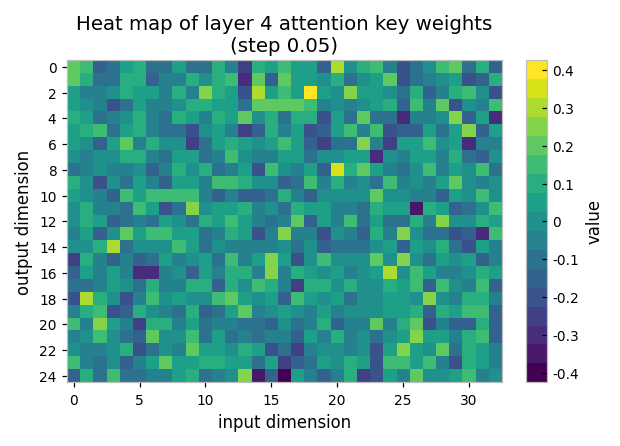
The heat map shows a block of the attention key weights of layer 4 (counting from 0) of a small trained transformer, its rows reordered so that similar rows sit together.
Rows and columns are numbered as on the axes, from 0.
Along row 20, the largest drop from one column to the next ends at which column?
27
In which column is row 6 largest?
22
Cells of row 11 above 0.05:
8
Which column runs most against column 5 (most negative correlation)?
26
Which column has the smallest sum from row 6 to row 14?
30
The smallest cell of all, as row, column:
24, 16
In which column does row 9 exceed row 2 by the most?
13
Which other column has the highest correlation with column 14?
18
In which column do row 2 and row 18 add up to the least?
32
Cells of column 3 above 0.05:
2
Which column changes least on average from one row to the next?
1
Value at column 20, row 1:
0.1
